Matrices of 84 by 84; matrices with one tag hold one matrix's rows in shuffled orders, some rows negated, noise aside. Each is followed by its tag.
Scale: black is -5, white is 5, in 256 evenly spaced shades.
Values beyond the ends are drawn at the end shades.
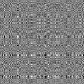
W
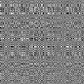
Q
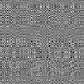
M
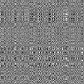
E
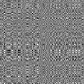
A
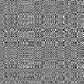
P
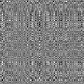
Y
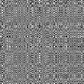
Y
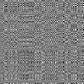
P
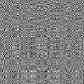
W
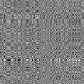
A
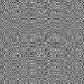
W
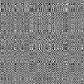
E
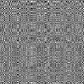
W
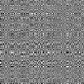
Q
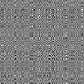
E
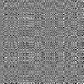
P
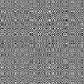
E
